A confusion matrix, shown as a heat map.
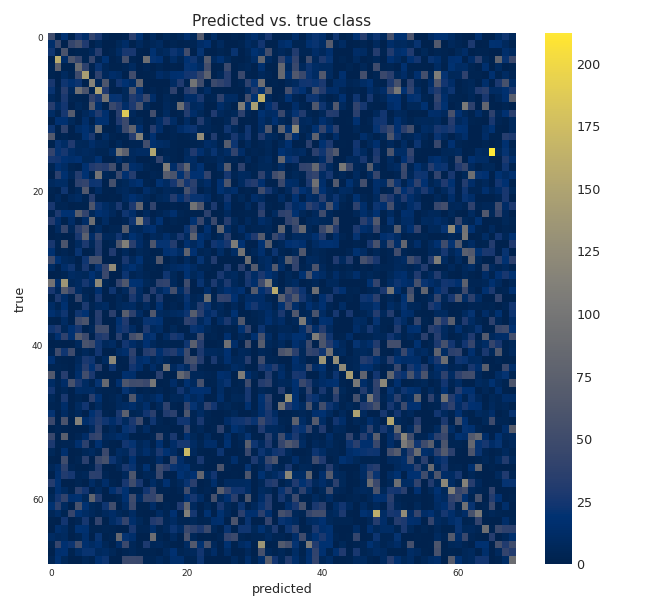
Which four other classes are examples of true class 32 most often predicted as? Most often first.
2, 7, 0, 61
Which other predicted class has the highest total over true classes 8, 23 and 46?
31
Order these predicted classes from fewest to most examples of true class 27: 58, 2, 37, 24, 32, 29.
29, 37, 24, 58, 2, 32
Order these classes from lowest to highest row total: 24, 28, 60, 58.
28, 24, 60, 58
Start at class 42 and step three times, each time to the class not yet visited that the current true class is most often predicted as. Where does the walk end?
61
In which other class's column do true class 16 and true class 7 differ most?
51
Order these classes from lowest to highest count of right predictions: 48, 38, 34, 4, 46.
46, 38, 48, 34, 4
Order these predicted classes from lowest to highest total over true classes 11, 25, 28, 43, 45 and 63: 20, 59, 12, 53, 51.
53, 12, 20, 59, 51
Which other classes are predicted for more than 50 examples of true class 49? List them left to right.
11, 20, 45
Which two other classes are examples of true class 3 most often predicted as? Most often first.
1, 14
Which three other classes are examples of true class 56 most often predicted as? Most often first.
63, 25, 16
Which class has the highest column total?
20
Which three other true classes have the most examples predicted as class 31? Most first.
8, 66, 6
